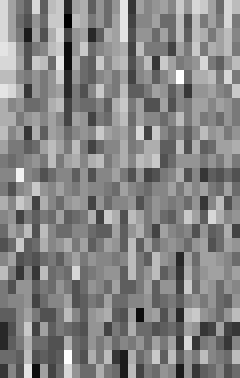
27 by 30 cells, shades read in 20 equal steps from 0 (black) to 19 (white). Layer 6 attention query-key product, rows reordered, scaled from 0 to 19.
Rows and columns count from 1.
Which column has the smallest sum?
9
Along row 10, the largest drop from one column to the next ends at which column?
19
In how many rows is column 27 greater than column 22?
15
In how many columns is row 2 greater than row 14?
18
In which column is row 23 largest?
25
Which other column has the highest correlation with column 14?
30
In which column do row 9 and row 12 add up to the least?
21
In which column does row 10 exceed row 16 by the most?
13
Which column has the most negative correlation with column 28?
22
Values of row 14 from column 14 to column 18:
9 8 12 10 9
